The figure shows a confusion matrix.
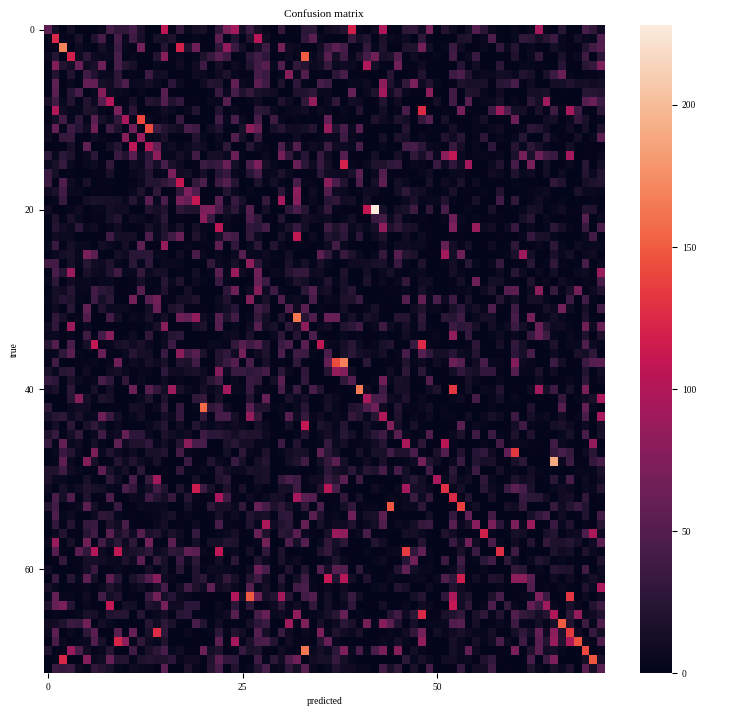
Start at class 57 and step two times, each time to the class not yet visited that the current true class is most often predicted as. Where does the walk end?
27
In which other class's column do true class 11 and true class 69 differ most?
33
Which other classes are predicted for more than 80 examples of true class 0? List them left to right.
15, 24, 39, 43, 63
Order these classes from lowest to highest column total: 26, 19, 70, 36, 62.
70, 62, 19, 26, 36
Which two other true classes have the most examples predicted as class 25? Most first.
36, 35
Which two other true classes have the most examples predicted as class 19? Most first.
51, 32
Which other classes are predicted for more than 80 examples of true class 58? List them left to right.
6, 9, 22, 46
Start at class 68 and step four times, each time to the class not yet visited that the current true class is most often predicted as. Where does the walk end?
32
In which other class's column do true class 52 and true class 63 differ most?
26
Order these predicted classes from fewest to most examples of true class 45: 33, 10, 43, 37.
37, 33, 43, 10
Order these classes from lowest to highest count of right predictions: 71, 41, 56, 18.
71, 18, 41, 56
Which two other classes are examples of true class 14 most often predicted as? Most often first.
52, 67
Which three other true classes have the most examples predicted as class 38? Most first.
37, 15, 61
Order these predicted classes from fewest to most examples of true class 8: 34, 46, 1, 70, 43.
46, 43, 1, 70, 34
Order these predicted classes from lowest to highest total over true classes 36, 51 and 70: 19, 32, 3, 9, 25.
9, 3, 25, 32, 19
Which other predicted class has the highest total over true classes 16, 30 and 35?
48
